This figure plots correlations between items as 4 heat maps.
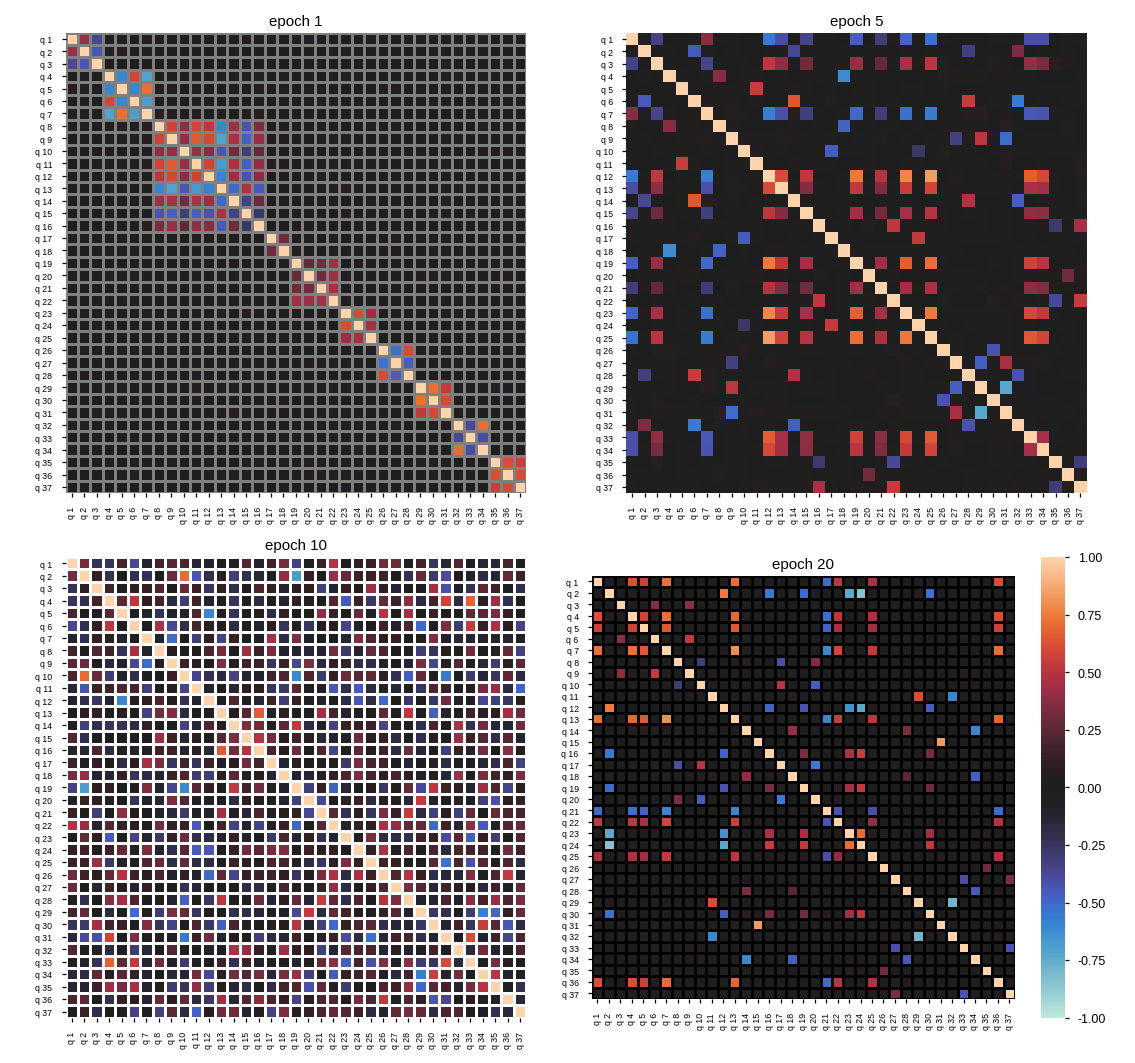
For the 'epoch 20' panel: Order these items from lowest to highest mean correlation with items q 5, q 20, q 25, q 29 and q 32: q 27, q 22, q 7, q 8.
q 27, q 8, q 22, q 7
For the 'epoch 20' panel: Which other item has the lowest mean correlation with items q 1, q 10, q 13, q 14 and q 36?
q 21
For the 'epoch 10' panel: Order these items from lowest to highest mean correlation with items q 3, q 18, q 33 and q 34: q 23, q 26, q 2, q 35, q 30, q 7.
q 7, q 23, q 2, q 26, q 30, q 35
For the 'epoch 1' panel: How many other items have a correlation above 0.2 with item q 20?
3
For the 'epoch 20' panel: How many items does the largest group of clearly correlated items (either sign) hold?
9
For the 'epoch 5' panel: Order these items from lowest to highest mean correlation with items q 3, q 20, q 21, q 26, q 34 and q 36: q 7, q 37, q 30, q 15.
q 7, q 30, q 37, q 15
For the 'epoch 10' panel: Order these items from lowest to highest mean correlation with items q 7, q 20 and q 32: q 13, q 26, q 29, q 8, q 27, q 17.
q 13, q 8, q 26, q 27, q 17, q 29
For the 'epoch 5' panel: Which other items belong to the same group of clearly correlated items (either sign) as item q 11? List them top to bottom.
q 5
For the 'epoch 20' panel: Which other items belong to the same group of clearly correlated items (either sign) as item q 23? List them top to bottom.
q 2, q 12, q 16, q 19, q 24, q 30
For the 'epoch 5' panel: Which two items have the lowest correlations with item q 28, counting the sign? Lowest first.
q 32, q 2
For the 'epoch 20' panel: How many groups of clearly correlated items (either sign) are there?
9
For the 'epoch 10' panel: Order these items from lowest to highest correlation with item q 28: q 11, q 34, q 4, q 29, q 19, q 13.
q 29, q 11, q 34, q 19, q 4, q 13
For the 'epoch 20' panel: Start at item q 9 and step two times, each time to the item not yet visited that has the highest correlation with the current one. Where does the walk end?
q 3
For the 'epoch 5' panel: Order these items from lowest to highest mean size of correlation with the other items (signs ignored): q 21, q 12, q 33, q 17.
q 17, q 21, q 33, q 12
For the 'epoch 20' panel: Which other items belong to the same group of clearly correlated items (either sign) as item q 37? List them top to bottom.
q 27, q 33
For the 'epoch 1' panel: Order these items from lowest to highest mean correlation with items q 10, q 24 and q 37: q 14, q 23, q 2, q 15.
q 15, q 2, q 14, q 23
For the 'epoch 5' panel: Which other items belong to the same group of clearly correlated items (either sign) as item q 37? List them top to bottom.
q 16, q 22, q 35
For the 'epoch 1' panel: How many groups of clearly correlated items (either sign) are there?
10
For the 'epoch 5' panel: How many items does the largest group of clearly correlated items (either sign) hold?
12
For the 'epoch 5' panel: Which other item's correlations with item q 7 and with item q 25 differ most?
q 12
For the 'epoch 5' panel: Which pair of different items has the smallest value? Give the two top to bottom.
q 29, q 31
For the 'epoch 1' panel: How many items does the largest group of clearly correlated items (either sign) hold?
9
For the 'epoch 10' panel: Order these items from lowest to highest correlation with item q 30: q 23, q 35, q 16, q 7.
q 16, q 23, q 35, q 7
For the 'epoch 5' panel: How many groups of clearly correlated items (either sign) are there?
9
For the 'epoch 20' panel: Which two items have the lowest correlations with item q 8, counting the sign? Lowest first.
q 17, q 10
